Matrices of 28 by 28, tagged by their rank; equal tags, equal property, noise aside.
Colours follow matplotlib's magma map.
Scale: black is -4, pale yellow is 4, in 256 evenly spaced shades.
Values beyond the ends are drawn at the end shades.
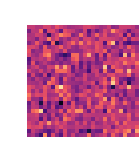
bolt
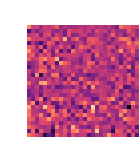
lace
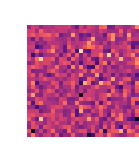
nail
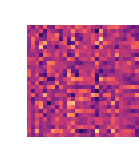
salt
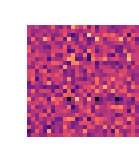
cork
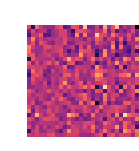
cork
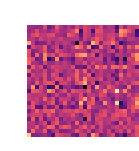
cork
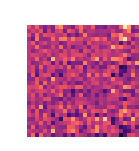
cork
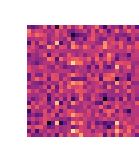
cork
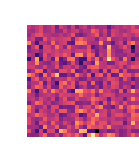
cork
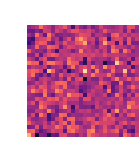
bolt
